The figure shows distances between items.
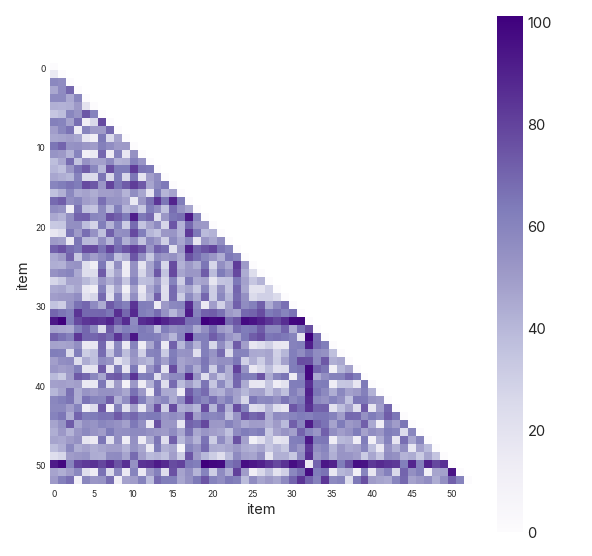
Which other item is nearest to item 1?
0
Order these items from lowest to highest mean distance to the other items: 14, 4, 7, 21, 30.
14, 4, 7, 21, 30
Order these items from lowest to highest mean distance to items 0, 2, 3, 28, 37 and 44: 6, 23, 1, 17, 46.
46, 1, 6, 17, 23
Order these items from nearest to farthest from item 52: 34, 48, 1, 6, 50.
48, 6, 1, 50, 34
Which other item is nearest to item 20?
27
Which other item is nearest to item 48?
16
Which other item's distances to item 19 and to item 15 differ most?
23
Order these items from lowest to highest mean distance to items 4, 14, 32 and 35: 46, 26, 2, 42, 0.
26, 2, 46, 0, 42
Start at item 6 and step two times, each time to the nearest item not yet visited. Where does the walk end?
13
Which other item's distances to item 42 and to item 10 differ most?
17
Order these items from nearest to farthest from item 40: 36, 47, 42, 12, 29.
47, 29, 36, 12, 42
